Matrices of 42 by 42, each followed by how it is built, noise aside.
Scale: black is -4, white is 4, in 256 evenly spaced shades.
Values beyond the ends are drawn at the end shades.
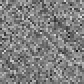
Toeplitz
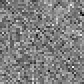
Toeplitz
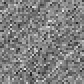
Hankel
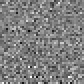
uneven rows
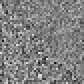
lower triangular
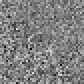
lower triangular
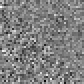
lower triangular
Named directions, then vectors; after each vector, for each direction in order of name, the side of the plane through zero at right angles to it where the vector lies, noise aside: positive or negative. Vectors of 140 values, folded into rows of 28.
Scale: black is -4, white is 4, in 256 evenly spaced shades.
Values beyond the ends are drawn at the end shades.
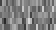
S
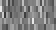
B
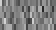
positive, negative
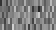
negative, positive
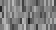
negative, negative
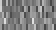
positive, negative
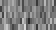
negative, negative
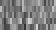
positive, positive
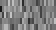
negative, negative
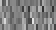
positive, negative
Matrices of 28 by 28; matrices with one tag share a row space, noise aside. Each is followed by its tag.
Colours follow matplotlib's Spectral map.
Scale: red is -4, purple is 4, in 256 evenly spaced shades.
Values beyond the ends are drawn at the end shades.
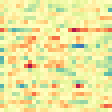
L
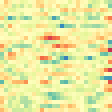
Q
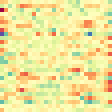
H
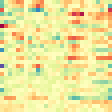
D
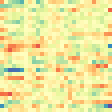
D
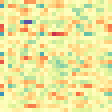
L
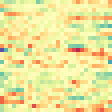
D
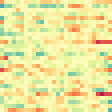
D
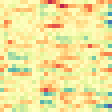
Q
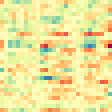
Q
